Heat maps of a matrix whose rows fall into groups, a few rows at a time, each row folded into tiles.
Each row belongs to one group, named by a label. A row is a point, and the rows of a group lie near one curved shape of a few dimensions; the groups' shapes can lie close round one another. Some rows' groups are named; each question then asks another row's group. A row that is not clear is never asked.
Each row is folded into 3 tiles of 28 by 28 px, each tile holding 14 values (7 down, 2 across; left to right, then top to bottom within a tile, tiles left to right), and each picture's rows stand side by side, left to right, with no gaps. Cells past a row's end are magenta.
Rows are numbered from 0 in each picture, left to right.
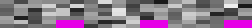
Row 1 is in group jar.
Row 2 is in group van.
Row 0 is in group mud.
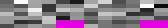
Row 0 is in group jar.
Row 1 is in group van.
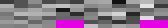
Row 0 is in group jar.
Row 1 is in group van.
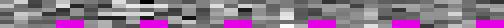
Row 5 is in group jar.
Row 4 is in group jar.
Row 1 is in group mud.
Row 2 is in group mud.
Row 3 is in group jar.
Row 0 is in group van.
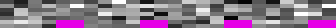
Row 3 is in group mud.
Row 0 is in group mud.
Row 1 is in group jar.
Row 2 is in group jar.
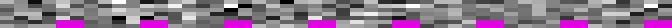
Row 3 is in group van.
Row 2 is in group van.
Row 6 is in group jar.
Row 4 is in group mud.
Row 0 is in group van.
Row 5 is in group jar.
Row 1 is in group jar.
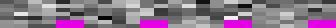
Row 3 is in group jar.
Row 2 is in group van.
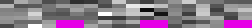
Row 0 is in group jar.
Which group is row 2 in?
jar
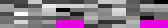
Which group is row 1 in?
jar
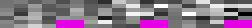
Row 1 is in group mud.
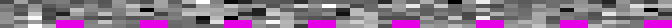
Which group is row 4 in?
mud
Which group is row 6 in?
jar
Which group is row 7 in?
jar
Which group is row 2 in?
jar
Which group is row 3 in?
mud
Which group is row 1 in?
jar
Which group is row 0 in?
jar
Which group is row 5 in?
van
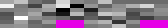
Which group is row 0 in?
van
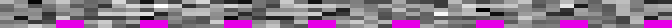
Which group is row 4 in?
mud
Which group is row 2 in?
jar
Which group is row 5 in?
jar
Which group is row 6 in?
van
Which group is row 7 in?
jar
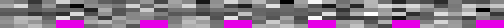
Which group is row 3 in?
van
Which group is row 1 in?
mud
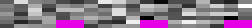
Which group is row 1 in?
jar
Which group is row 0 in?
jar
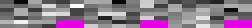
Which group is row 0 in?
mud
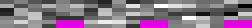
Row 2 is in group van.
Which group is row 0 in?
mud
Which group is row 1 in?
mud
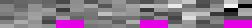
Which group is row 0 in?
jar
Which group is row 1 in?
jar
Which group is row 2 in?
van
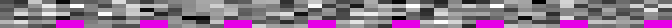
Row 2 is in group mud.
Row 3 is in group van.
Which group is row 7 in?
mud
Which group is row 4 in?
mud
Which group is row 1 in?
jar
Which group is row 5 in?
mud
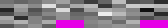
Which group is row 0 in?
mud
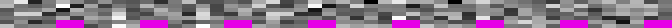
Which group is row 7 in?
mud
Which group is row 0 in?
van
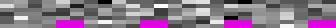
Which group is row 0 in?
van
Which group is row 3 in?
jar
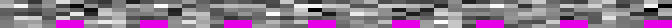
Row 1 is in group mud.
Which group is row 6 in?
jar
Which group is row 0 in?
van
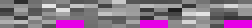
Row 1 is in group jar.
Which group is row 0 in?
mud
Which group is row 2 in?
mud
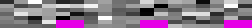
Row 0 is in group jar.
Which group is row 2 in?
van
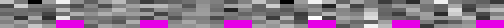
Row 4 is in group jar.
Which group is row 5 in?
jar
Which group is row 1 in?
jar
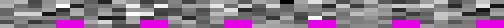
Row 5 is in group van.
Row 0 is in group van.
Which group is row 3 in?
van
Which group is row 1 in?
mud
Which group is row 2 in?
mud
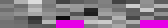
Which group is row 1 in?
mud
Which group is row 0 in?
jar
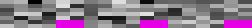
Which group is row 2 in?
mud
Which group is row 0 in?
van
